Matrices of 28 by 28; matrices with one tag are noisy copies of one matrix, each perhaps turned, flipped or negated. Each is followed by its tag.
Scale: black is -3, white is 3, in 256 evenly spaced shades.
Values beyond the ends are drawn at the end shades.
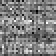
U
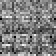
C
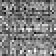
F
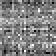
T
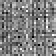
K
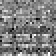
C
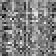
T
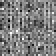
K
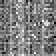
T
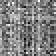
F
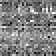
T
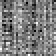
U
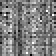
U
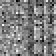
C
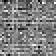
K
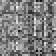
C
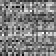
U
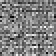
K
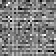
K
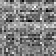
C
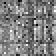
C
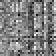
C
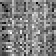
T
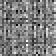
K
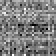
F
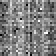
T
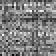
U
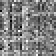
C
